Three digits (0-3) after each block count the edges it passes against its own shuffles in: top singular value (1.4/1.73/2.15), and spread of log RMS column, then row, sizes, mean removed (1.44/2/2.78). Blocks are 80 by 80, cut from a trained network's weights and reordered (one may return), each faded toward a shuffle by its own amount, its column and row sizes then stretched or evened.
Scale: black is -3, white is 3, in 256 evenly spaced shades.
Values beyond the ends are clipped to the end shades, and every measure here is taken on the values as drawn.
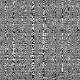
2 3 0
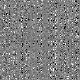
1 3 2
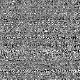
0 2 3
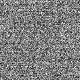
0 0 1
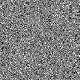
2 1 0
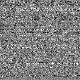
0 0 3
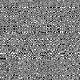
3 0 3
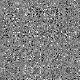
1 2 2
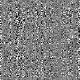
1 3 2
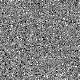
0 0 1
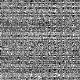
3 3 0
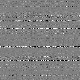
2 0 3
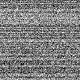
3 1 0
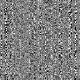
1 3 0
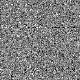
0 1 1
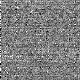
1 2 1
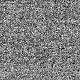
0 0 0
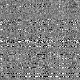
2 1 3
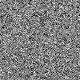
0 0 1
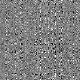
0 3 2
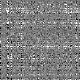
2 3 3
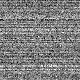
3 0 2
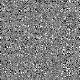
2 2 2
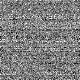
1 1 2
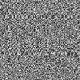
3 0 1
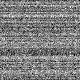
3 1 1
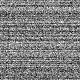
3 0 1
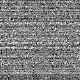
3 2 1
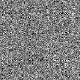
1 2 1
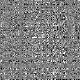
0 3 3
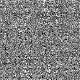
0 2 0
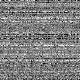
3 0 3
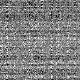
3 3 0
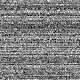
3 1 1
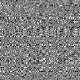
3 1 3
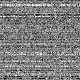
3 0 3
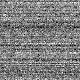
3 1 2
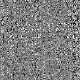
0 3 2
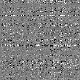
1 2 3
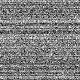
3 1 0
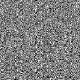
2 2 1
